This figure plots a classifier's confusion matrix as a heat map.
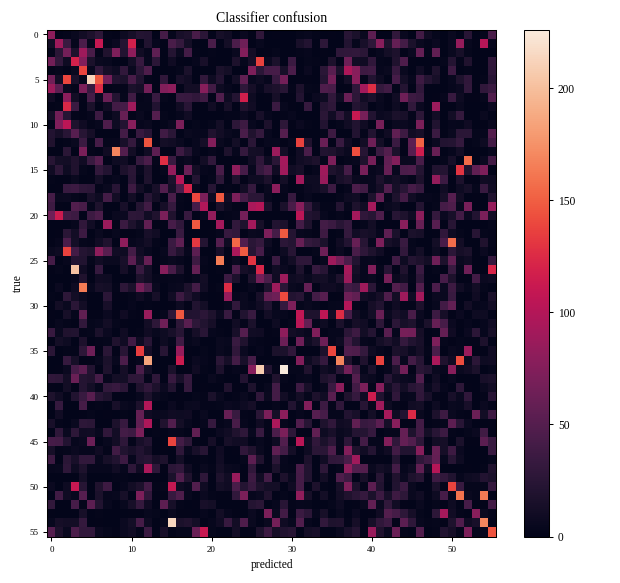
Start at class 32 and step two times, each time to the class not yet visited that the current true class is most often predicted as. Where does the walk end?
16
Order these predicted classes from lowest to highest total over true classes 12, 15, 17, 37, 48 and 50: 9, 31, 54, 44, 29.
9, 54, 44, 31, 29
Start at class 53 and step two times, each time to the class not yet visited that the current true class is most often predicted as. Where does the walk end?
23
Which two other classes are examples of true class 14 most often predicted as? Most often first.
52, 29
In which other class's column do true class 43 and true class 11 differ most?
28
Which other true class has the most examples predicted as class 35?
25
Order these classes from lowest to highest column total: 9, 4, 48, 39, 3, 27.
27, 9, 39, 3, 48, 4
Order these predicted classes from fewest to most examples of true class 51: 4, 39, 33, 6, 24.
33, 6, 39, 4, 24
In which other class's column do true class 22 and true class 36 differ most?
12
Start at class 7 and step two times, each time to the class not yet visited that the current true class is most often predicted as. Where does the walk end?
2
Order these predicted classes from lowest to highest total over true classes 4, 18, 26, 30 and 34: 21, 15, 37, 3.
15, 21, 3, 37
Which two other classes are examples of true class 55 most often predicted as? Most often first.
19, 40
